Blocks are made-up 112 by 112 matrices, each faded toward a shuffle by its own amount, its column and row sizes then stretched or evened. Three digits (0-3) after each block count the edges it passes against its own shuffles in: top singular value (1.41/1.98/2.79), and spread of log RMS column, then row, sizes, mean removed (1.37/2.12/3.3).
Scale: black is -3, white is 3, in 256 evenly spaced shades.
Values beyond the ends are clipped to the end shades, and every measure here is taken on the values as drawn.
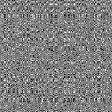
3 2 2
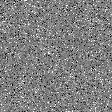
0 0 0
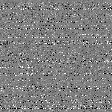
0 0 3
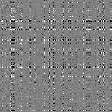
3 3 3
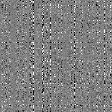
2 3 2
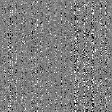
0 3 1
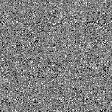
1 1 2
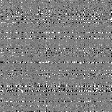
2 2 3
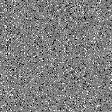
1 1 0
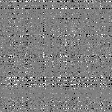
2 2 3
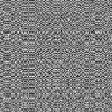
3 0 3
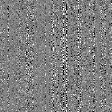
2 3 0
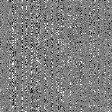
1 3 1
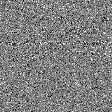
1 0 1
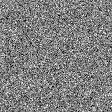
0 0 0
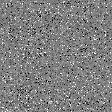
0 1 1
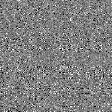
2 1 2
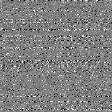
2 1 3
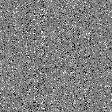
0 2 0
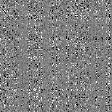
0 3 2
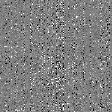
1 3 1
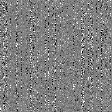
0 3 0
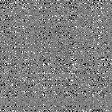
1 2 3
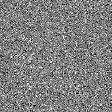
1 1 1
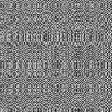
3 3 1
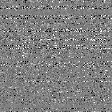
1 1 3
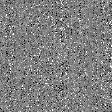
0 2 0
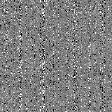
0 3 0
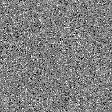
1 1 0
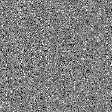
0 2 1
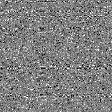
2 0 2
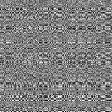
3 0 3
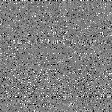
2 0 2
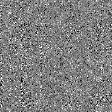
0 2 1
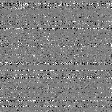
2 1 3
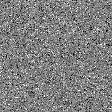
1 0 1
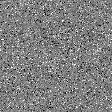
0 0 1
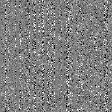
1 3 0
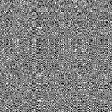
3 1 2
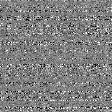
1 1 3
